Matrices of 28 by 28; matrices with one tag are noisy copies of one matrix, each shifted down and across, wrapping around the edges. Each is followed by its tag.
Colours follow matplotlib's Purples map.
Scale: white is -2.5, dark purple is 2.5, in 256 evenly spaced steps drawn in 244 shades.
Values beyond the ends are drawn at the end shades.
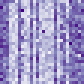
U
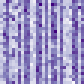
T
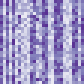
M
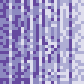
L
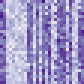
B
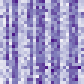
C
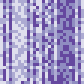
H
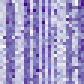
M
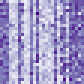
U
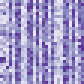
T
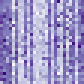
H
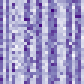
M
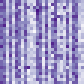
T
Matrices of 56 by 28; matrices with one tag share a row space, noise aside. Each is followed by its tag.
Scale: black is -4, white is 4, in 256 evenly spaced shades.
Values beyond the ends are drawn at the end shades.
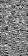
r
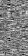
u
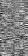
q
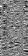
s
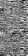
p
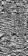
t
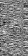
s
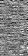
p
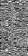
r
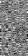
r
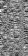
s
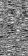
u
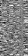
s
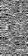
r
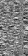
s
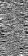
q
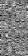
r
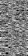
r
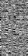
r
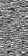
u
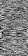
t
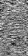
t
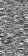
q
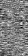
q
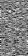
r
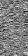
s
